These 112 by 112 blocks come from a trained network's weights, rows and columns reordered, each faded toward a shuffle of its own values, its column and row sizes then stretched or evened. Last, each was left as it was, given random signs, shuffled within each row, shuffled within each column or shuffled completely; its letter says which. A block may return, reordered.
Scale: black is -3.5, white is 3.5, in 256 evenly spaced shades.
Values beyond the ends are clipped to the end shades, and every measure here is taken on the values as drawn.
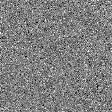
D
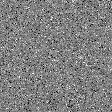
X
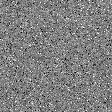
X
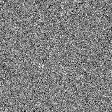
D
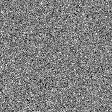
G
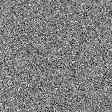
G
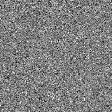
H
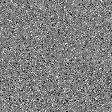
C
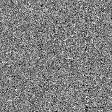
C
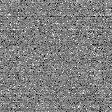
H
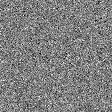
G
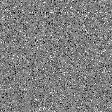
C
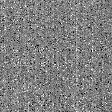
H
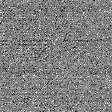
H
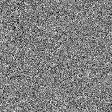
C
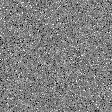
X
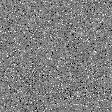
G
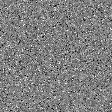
G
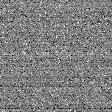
G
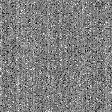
H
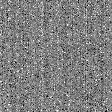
D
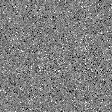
C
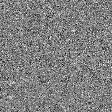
C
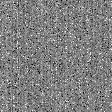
D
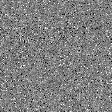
C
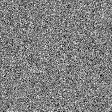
C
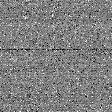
H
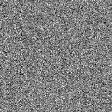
H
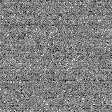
G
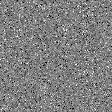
D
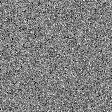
X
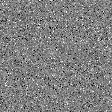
G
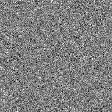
H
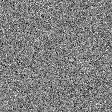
X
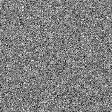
C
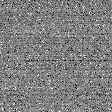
G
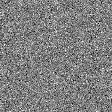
D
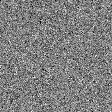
D
